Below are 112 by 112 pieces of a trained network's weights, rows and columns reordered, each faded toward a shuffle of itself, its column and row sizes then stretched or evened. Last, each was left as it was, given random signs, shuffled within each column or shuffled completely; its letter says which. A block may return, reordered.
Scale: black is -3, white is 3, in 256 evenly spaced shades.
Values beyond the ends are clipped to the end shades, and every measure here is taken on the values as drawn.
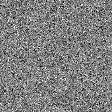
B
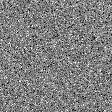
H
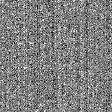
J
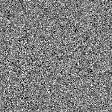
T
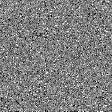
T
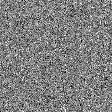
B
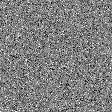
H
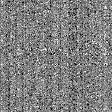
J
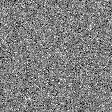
H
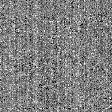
J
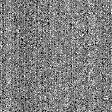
J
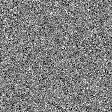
H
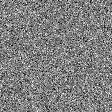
H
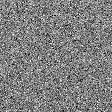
H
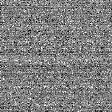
J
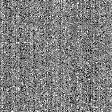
J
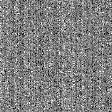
J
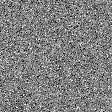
H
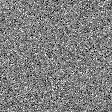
H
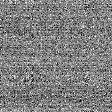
J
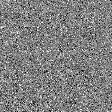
T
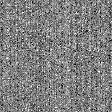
J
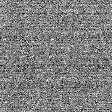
J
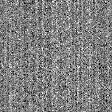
J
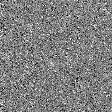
B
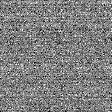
J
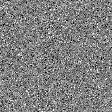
B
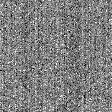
B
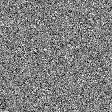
H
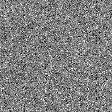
T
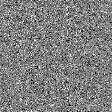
T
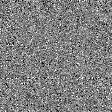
T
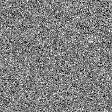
T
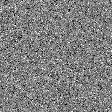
H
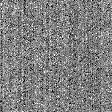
B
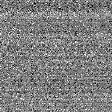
J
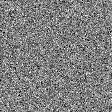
H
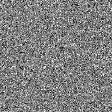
T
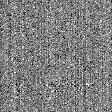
J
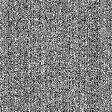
J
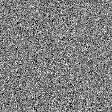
B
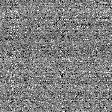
J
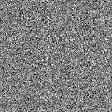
J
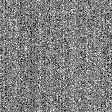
B
